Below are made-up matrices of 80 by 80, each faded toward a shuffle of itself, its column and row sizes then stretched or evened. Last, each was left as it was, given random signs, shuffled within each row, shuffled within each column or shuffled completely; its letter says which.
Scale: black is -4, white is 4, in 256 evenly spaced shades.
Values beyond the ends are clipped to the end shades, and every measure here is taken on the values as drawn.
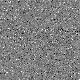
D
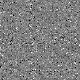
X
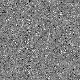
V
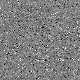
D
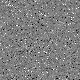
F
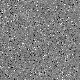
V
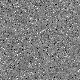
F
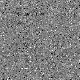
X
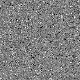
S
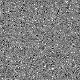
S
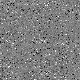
S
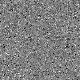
V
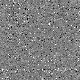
X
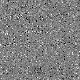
X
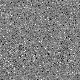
D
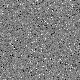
F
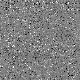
S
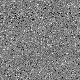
D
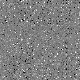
S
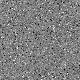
F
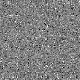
X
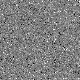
S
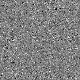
S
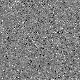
D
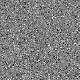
X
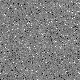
F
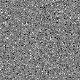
S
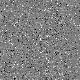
S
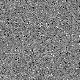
S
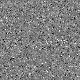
D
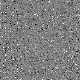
S
